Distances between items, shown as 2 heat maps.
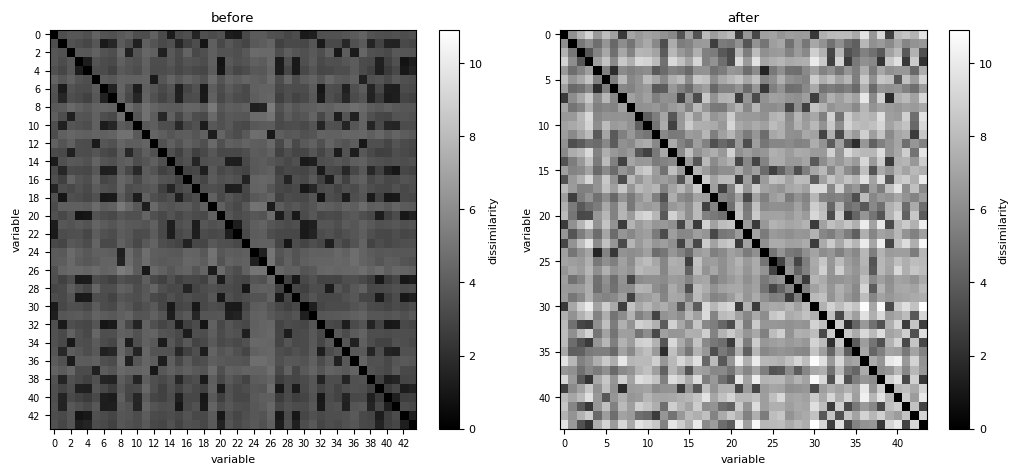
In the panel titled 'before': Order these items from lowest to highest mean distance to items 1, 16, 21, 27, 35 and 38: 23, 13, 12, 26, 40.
40, 23, 13, 12, 26
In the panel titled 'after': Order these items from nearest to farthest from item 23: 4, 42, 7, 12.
7, 4, 12, 42
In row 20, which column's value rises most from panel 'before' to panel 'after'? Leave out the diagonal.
42
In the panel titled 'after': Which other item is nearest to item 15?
25
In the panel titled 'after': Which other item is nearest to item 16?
21
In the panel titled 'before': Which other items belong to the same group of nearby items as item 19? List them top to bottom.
11, 26
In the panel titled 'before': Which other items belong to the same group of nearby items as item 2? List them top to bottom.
9, 13, 34, 36
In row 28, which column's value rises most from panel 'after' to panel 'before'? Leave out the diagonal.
25
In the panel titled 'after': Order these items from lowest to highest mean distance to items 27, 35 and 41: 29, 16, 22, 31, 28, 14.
29, 22, 28, 14, 31, 16
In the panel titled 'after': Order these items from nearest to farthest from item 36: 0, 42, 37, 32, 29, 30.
32, 37, 29, 42, 0, 30
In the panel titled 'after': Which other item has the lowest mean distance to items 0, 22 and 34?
12
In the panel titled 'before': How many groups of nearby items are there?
8
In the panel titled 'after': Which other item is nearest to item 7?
39
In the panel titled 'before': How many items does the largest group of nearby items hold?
11
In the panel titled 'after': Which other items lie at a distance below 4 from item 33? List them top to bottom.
11, 31, 42
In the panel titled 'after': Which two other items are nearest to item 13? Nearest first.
10, 9
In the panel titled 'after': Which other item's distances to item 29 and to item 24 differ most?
4
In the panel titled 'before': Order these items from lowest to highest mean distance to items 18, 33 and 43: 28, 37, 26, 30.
28, 30, 37, 26
